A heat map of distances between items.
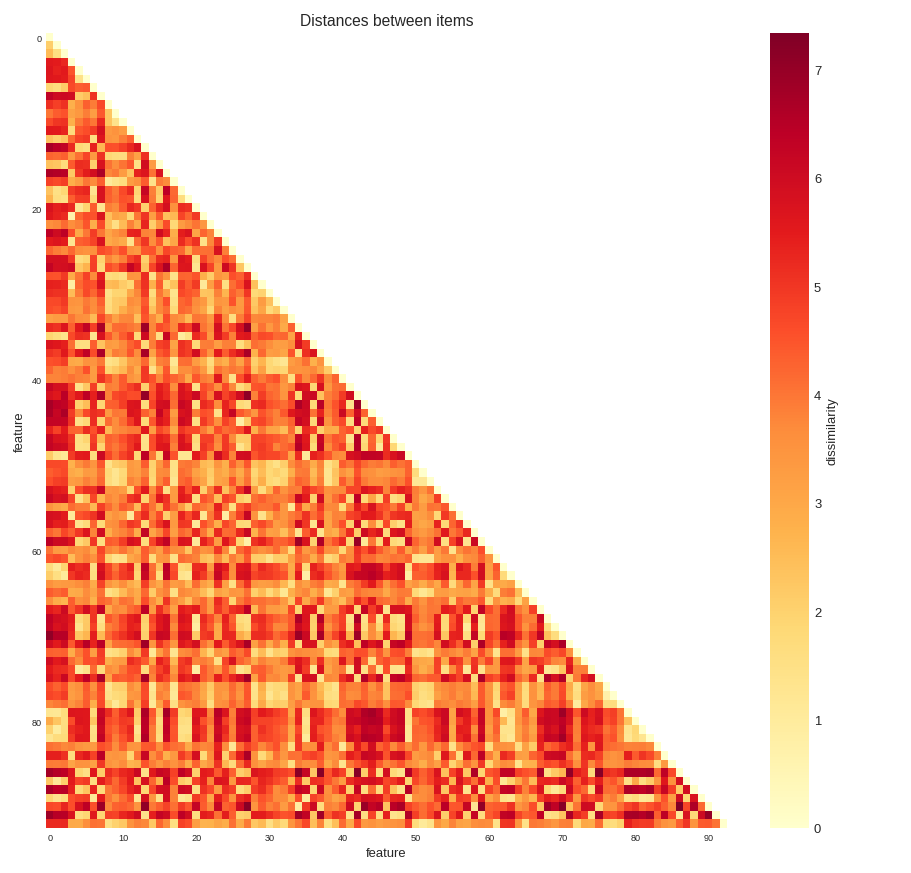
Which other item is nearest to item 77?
76
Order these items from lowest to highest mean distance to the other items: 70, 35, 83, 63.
83, 35, 63, 70
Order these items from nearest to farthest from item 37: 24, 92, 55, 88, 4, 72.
72, 92, 24, 55, 4, 88
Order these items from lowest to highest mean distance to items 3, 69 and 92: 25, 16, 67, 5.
5, 16, 25, 67
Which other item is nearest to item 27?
59
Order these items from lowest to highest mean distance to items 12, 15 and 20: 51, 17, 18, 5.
18, 51, 17, 5
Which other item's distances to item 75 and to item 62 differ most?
79
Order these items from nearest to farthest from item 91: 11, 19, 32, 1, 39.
32, 39, 11, 19, 1
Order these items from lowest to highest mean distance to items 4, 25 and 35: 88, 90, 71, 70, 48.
48, 88, 70, 90, 71
